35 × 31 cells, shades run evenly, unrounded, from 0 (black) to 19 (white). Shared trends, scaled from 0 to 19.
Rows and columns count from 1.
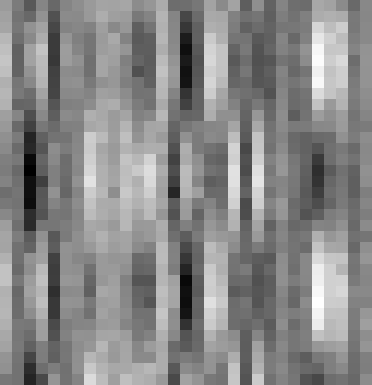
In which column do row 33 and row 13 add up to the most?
8
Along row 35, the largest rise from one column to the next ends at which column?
22
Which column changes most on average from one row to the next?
27
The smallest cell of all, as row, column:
16, 3
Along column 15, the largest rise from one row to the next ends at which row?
19
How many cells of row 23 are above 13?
3
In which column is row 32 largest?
9
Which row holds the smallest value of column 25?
11
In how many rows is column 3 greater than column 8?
12
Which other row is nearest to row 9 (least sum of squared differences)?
30
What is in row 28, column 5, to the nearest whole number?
4
